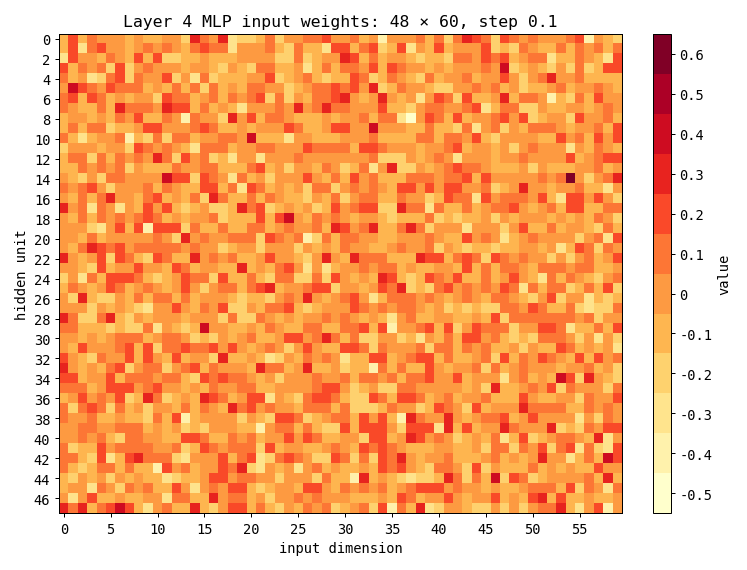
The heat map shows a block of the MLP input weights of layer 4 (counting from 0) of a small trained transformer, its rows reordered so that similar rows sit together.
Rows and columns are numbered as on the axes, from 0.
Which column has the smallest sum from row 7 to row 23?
26
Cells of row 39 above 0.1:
13
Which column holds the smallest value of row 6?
52
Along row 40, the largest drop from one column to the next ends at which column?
58
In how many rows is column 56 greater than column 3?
20
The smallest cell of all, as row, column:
8, 37
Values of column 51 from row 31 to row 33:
-0.1 0.2 0
